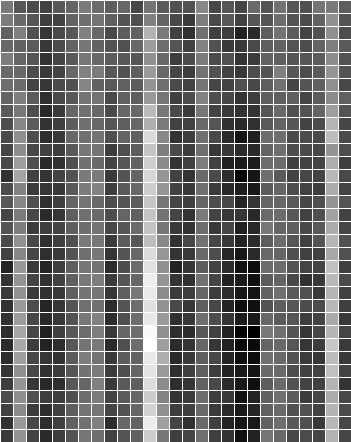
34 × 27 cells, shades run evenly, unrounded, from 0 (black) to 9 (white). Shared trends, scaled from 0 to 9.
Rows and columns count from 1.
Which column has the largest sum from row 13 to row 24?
12
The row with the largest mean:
1
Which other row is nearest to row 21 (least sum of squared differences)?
29
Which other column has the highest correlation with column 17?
3
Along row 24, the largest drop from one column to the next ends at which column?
27
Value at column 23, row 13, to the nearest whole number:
2
